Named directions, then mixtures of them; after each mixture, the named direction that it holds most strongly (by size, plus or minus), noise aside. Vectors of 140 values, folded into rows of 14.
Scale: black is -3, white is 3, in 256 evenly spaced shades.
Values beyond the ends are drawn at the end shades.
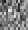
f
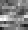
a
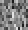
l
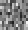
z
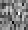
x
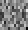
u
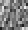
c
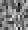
l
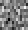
c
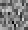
x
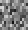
u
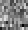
c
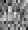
f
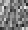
c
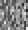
u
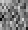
f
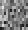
c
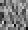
u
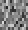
u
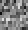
c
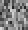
l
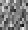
c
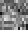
a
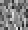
l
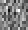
f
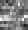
a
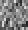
c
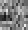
a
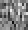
x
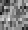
c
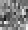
a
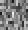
l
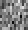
x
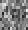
x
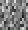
u
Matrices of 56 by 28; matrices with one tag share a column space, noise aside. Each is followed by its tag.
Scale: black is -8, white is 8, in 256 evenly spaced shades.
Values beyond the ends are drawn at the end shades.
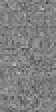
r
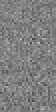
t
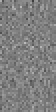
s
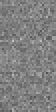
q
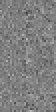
q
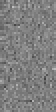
s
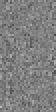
r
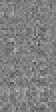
t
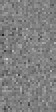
t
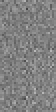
r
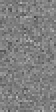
q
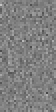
q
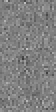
r
